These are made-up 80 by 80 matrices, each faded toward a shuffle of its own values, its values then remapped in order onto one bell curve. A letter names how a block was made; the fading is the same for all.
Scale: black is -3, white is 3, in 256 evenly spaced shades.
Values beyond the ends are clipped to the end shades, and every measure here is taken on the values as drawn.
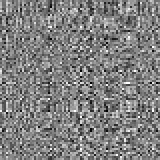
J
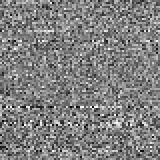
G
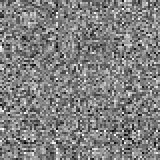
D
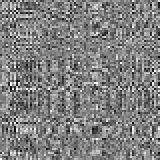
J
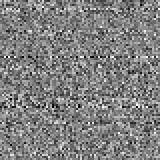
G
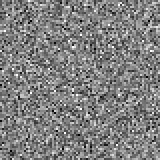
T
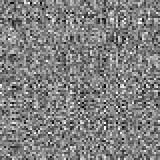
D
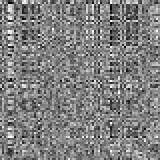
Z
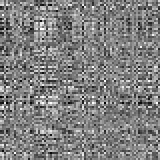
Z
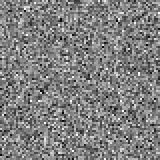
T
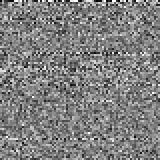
G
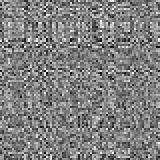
J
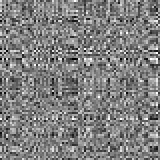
Z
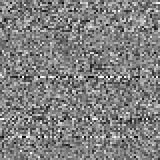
G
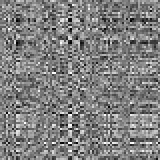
Z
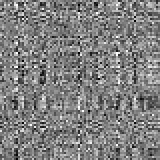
J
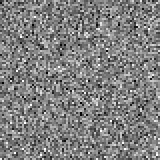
T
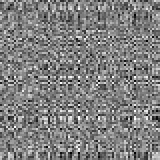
Z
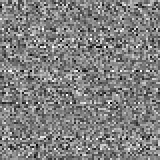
G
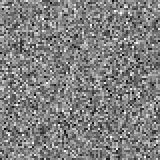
T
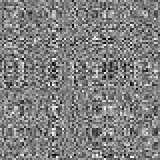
J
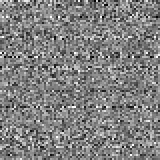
G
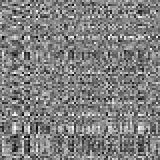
Z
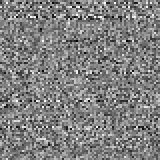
G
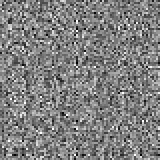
D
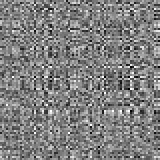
Z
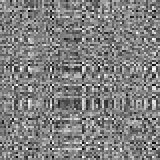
Z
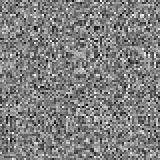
D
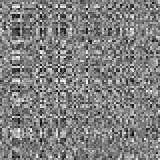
Z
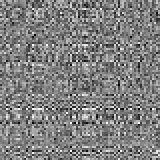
Z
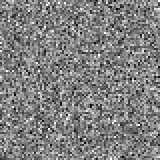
T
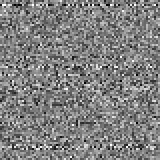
G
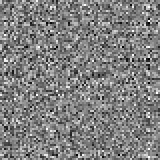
D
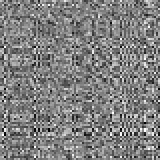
Z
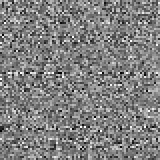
G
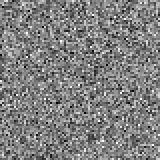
T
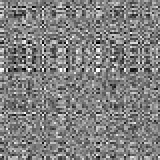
Z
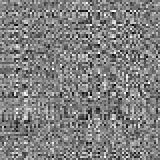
J
